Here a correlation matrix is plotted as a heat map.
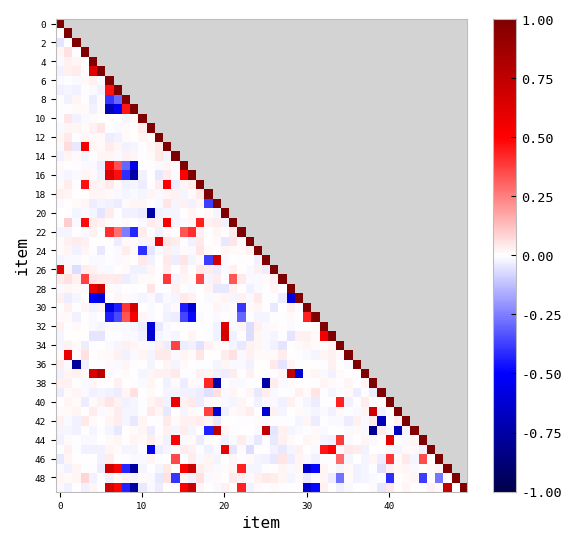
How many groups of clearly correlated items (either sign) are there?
12
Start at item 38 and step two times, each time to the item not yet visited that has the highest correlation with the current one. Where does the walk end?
18
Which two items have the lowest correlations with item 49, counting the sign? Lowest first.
9, 30
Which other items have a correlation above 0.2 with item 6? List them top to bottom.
7, 15, 16, 22, 47, 49
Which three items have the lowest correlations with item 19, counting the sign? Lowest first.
38, 41, 18
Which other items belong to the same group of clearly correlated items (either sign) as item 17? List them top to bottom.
3, 13, 21, 27
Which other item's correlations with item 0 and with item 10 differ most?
26
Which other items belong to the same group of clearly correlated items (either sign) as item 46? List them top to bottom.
14, 34, 40, 44, 48
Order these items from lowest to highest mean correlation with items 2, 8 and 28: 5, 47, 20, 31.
47, 20, 31, 5
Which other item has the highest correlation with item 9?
30
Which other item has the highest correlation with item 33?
20
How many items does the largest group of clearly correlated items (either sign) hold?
11
